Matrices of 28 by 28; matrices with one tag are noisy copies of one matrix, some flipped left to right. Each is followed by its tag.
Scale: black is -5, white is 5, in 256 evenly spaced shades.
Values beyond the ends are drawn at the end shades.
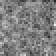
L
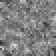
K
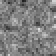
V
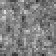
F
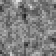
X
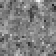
X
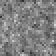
L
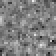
K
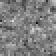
V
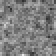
L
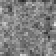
L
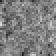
L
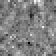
X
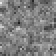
V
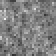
F
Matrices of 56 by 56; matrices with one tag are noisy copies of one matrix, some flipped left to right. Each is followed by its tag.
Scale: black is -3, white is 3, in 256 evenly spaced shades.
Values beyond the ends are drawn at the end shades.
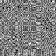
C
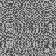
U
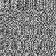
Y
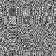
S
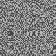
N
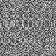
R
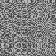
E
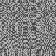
C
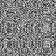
U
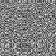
E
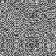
E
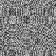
S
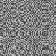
N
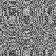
S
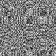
S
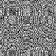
S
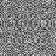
R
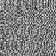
Y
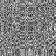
C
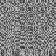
C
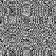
S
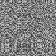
E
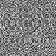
R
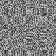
S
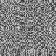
C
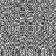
C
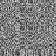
C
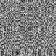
C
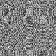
S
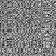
U
